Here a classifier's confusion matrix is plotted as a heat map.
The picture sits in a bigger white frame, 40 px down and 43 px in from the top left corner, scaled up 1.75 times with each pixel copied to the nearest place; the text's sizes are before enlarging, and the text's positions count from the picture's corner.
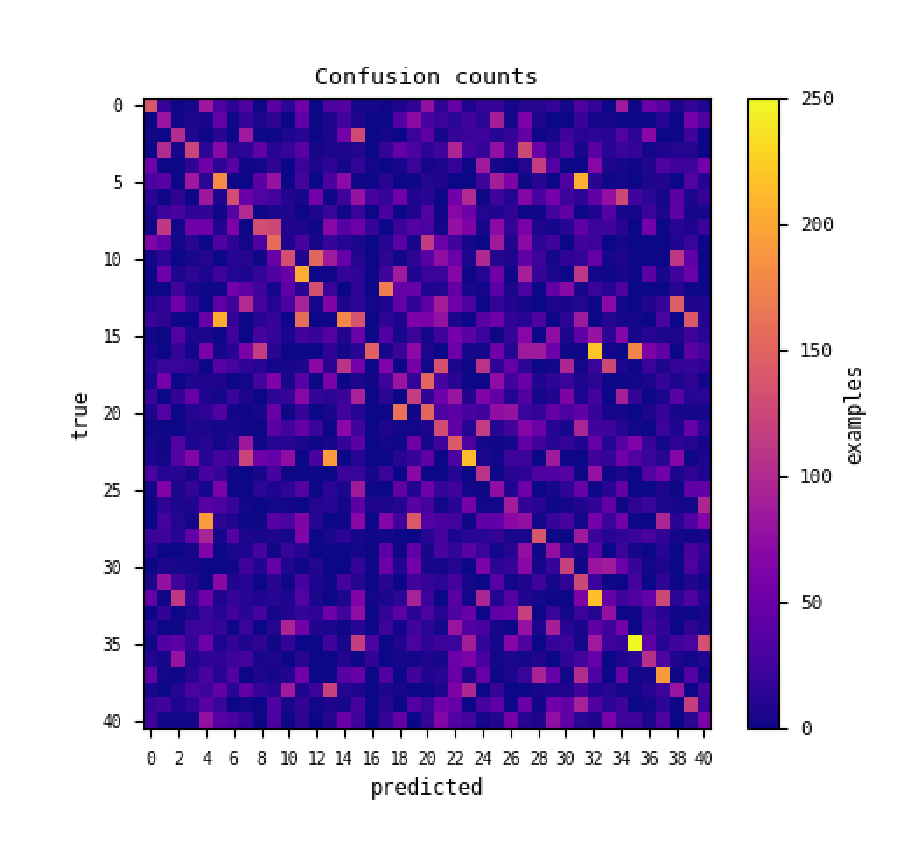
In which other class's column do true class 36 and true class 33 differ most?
27
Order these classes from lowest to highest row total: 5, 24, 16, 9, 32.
24, 9, 5, 32, 16
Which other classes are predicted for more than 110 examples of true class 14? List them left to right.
5, 11, 15, 39
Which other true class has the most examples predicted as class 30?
17
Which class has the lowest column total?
16
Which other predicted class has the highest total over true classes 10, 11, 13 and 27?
38
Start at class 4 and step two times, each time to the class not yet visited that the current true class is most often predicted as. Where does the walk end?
31
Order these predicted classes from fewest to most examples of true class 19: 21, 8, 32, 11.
8, 32, 21, 11
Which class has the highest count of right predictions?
35
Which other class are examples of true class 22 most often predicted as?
7
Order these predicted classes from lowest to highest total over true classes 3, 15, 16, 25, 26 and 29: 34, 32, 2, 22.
2, 34, 22, 32
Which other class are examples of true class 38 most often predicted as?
13
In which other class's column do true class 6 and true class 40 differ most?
34
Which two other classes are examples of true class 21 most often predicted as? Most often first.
24, 31
